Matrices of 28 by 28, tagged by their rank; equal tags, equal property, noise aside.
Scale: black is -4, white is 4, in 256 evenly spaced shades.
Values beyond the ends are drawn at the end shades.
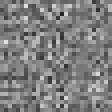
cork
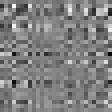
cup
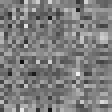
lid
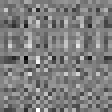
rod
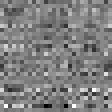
rod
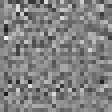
cork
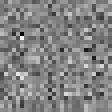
cork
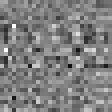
lid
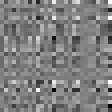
cup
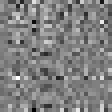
lid
